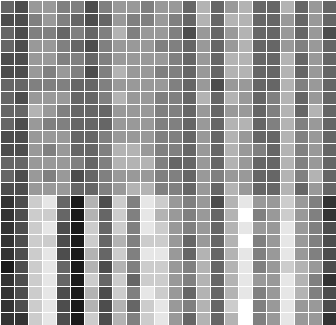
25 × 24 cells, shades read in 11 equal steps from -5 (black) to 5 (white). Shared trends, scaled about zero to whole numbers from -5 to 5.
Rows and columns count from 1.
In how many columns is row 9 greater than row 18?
7
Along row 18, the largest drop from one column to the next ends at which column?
5
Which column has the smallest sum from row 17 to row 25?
6
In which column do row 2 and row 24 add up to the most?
18
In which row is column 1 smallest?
21
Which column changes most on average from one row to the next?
4
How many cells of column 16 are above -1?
1
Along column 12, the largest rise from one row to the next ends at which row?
16
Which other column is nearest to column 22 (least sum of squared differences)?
20
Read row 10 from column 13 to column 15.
0 -1 1
